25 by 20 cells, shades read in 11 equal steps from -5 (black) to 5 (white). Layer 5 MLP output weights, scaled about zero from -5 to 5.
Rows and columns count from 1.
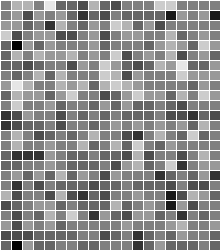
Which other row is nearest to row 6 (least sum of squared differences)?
15
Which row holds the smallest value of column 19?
19
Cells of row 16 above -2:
14
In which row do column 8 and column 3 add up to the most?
9
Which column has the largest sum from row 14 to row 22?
13
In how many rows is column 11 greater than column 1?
13
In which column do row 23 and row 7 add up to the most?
17
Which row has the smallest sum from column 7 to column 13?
2
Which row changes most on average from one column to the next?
22
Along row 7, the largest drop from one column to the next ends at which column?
18
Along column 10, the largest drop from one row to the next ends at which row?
10
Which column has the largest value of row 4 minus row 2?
16
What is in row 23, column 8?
0
